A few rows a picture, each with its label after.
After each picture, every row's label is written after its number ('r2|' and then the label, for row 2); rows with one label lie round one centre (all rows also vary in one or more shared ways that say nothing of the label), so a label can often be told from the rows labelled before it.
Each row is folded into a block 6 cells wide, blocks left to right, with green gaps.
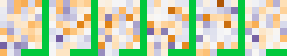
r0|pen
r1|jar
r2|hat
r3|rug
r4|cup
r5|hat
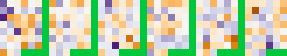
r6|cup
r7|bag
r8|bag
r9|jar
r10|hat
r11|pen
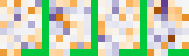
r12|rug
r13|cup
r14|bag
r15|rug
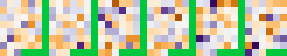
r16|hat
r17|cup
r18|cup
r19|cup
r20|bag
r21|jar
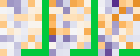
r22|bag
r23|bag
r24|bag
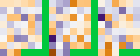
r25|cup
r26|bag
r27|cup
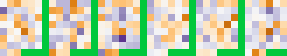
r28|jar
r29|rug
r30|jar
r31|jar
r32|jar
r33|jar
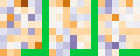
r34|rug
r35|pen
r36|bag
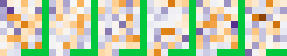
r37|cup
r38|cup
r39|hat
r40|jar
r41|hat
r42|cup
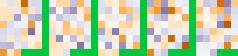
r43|rug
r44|jar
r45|rug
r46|rug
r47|hat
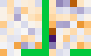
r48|rug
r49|bag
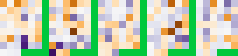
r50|pen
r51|jar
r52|hat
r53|jar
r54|hat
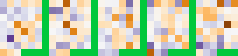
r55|jar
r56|jar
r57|hat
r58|pen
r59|pen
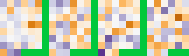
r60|pen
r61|bag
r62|jar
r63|cup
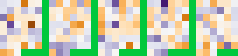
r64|cup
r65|pen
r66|bag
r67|bag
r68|cup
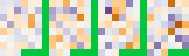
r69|cup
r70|cup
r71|hat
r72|jar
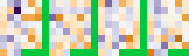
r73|bag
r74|cup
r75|bag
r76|bag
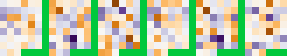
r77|cup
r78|pen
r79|cup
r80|cup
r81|pen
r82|jar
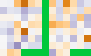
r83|jar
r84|hat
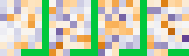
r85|cup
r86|hat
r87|jar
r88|jar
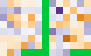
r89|cup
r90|hat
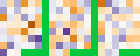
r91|jar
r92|rug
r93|bag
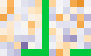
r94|pen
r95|cup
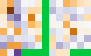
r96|pen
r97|jar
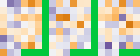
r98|bag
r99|cup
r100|pen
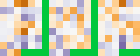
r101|jar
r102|hat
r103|pen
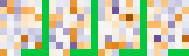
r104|rug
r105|rug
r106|cup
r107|hat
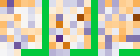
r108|bag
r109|hat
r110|jar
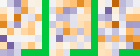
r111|bag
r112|jar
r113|hat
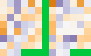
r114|bag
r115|bag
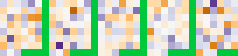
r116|hat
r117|rug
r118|cup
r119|pen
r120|rug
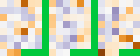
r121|jar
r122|bag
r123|rug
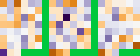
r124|hat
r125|rug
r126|rug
